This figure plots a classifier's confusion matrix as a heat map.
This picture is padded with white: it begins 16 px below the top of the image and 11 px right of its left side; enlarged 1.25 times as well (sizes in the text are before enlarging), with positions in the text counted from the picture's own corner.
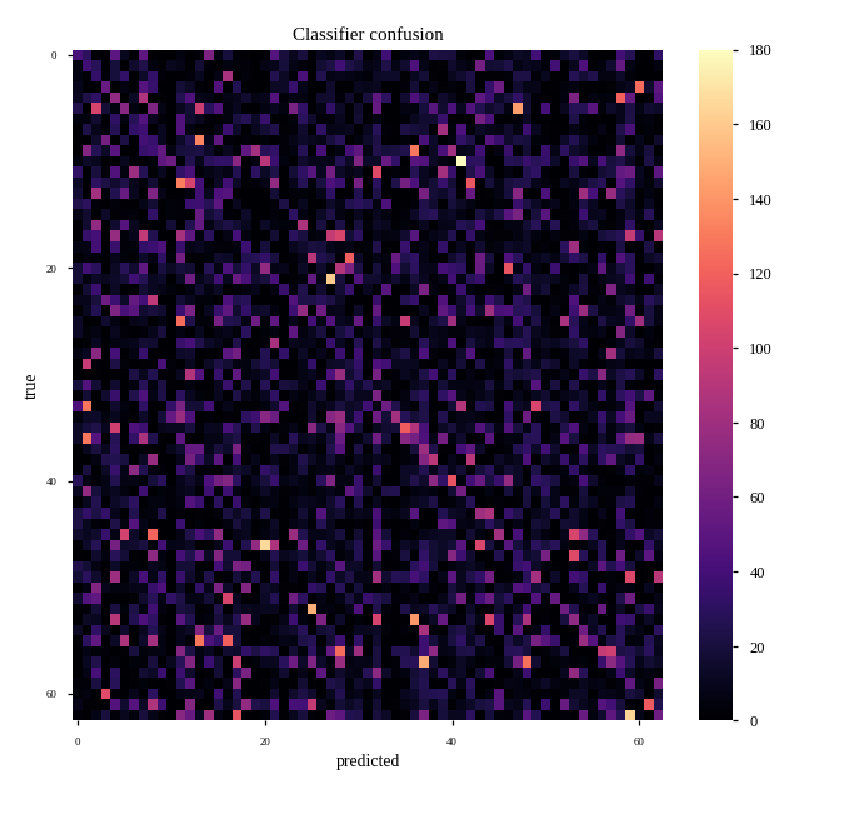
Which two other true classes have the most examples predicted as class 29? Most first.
19, 20
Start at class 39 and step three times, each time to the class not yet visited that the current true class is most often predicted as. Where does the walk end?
44
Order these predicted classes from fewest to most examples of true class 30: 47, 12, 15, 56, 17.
47, 15, 17, 56, 12
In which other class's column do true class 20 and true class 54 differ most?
46
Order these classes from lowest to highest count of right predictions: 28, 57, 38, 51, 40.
28, 51, 57, 38, 40
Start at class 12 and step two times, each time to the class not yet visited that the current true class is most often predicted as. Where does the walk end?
32
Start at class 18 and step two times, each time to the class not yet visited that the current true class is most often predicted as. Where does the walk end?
36
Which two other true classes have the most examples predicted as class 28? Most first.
56, 17
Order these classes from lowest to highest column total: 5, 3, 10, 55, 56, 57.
10, 55, 3, 5, 57, 56
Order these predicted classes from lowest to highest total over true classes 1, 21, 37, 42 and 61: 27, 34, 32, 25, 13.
34, 32, 13, 25, 27
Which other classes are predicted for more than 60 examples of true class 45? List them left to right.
5, 8, 15, 23, 53, 54
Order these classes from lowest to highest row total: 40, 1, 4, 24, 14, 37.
14, 1, 37, 4, 40, 24
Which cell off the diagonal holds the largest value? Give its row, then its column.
10, 41
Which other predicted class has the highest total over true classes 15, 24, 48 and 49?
59
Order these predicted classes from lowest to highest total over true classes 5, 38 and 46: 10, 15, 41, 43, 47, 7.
10, 7, 41, 15, 43, 47
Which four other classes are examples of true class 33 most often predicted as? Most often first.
1, 49, 41, 11
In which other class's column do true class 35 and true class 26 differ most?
4
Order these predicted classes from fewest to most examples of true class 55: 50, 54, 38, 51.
38, 51, 50, 54
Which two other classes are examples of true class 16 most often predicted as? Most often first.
24, 2
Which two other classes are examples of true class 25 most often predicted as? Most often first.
11, 35
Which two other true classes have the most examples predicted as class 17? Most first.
62, 57
